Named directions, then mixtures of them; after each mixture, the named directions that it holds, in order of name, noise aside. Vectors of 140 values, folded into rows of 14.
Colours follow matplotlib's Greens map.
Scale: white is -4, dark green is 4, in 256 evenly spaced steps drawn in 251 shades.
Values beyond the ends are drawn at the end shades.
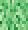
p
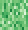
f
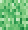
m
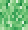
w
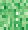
f, m, p.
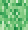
f, p, w.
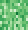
f, m, p.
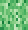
f, p, w.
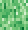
f, m.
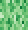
m, p, w.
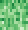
m.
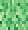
p.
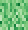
f, p.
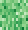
f, m, p.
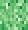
p, w.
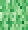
p, w.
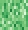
f.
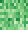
m.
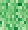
p, w.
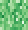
m, w.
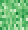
f, m, p.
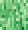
f, m.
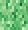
w.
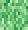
f, w.
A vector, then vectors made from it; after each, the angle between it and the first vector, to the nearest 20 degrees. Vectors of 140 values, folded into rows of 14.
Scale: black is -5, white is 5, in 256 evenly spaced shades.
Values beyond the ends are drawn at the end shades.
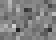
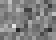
20 degrees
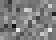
160 degrees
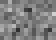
40 degrees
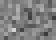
60 degrees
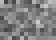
100 degrees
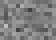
60 degrees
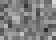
80 degrees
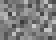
120 degrees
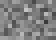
100 degrees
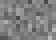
60 degrees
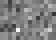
160 degrees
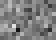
20 degrees
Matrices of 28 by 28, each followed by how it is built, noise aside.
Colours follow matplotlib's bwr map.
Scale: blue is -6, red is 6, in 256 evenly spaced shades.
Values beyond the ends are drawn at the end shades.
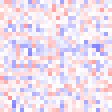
blocks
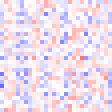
blocks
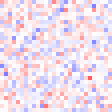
Hankel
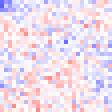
smooth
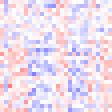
blocks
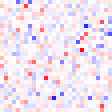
sparse
